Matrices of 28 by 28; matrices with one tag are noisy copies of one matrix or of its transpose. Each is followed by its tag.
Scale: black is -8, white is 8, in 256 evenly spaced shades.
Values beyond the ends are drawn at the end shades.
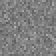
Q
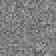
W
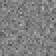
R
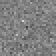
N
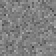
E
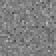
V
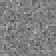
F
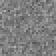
V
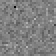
V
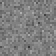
R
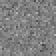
N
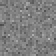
R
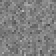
W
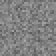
W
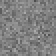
F
